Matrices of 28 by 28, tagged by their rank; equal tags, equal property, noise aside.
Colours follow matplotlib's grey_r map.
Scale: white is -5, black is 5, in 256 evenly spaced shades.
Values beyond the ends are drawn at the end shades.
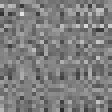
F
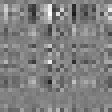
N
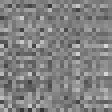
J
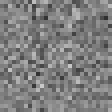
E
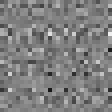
F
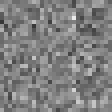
E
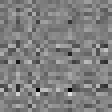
J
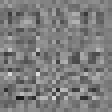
J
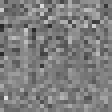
E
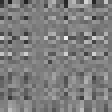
N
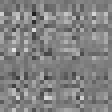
J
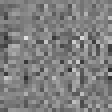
F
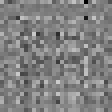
F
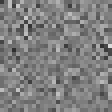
E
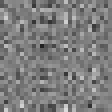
F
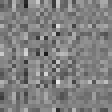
J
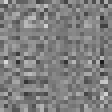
J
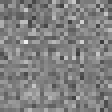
E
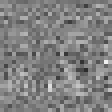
E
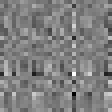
N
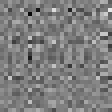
F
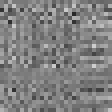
F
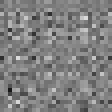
F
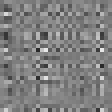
N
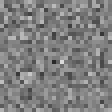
E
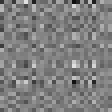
N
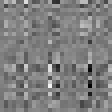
N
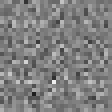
E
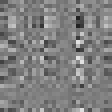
N
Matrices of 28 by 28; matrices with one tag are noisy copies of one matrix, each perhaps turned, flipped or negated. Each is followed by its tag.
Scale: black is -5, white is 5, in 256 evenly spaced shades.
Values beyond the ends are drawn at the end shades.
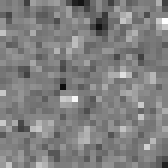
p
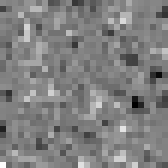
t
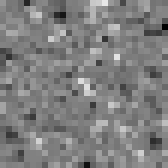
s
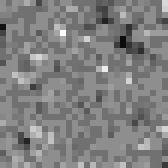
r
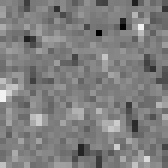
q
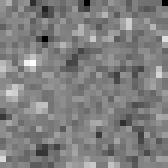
t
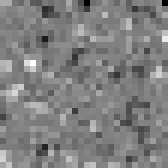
t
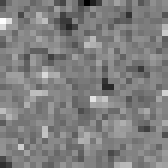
p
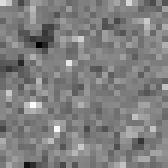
r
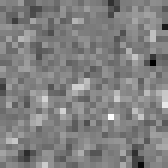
s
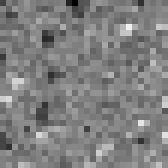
q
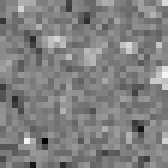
q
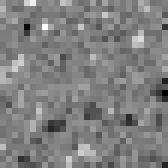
q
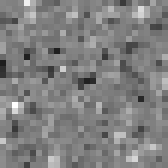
s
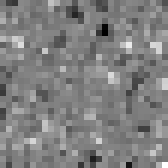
t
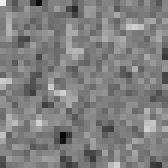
t
